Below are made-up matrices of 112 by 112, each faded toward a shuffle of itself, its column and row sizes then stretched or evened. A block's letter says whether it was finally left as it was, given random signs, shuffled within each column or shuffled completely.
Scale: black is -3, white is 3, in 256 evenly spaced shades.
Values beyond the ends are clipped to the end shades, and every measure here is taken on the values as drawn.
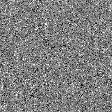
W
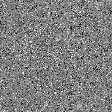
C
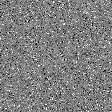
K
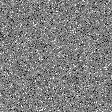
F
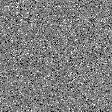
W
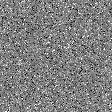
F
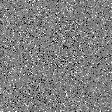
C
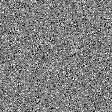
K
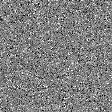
W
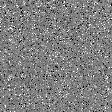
C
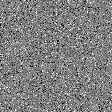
F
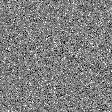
K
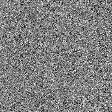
K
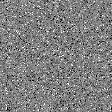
C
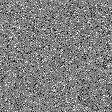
F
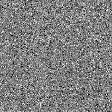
C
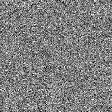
C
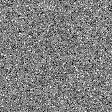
F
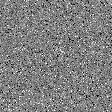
F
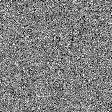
F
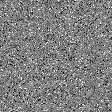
F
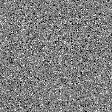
W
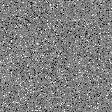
K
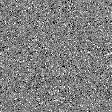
C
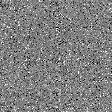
C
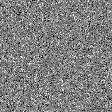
C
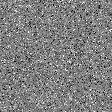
F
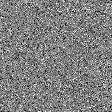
W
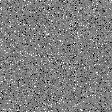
W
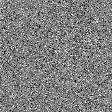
K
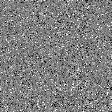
C
